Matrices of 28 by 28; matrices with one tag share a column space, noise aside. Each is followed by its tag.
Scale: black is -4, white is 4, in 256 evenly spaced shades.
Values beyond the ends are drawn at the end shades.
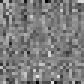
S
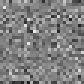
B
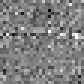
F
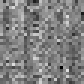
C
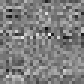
F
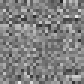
B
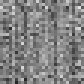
C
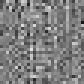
C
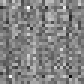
C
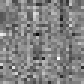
C
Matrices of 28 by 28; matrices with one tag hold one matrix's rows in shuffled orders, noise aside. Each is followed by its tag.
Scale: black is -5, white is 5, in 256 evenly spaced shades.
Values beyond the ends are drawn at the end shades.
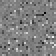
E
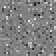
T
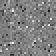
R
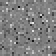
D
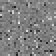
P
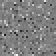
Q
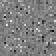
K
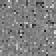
E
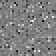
D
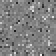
D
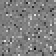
T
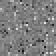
E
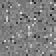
T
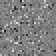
Q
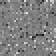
E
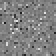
Q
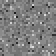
D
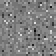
T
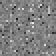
D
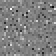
K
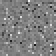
T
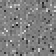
K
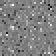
R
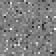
K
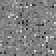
E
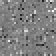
E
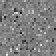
Q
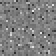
D
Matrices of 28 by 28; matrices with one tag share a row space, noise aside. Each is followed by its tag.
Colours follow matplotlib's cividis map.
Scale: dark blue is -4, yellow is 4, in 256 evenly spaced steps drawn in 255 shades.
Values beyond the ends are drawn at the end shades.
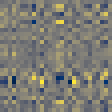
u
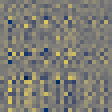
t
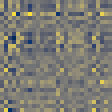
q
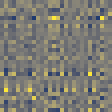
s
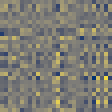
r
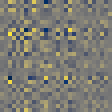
t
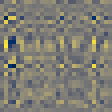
q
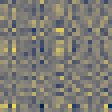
u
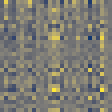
s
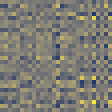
r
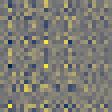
t
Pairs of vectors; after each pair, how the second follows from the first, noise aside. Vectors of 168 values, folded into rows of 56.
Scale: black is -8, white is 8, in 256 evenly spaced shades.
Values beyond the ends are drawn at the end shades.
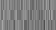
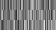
negated, scaled up.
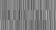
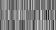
negated, scaled up.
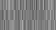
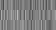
wrapped around, negated.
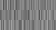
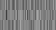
shuffled.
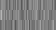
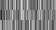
negated, scaled up.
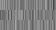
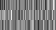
negated, scaled up.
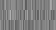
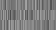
negated.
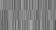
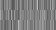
wrapped around, negated.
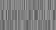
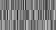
negated, scaled up.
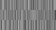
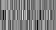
wrapped around, scaled up.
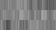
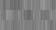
wrapped around, shrunk.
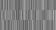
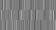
partly zeroed.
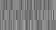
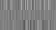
negated, partly zeroed.
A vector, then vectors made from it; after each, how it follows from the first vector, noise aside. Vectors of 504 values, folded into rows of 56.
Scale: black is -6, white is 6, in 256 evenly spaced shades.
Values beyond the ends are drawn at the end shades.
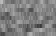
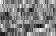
scaled up.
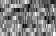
reversed, scaled up.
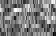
reversed, negated, scaled up.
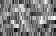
wrapped around, negated, scaled up.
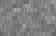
reversed, negated, shrunk.
